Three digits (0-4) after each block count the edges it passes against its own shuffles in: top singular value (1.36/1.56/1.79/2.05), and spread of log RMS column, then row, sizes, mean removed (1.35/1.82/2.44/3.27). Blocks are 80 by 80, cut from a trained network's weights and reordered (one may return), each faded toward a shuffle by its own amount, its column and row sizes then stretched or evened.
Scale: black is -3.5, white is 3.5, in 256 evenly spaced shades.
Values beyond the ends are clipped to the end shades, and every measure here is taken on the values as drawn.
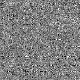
3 1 2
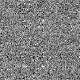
0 2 1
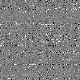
1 2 3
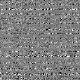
0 2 4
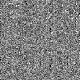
2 1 0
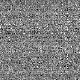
2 2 2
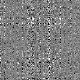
2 4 2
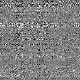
3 2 3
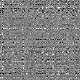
3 2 4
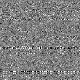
4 0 3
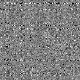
1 1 3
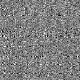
2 0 3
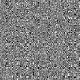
4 3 1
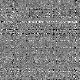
3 3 3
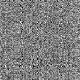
2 2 1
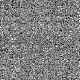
1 1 0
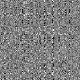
4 3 1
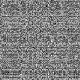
4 1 0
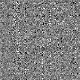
0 3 2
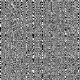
4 4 0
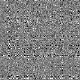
2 3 3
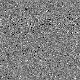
0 0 2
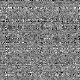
3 2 3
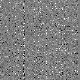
1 3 1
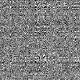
3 3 1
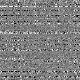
4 2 4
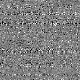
3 1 3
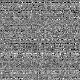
4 1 3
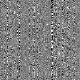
3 4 0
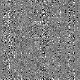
1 4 2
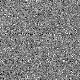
0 0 2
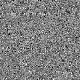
2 0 1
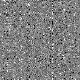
2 2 0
